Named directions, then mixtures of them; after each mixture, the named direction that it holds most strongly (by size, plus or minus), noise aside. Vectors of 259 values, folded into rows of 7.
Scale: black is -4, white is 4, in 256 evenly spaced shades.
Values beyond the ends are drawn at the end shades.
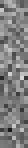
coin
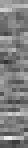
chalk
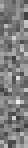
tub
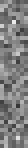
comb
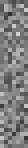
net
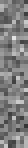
tub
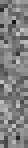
comb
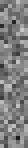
comb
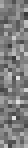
tub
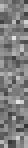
tub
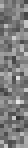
tub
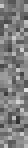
tub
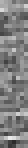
chalk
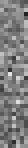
tub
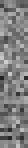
coin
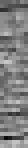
chalk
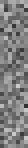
net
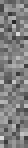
net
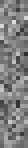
comb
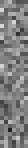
comb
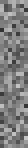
net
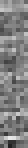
chalk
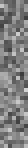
tub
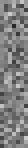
net
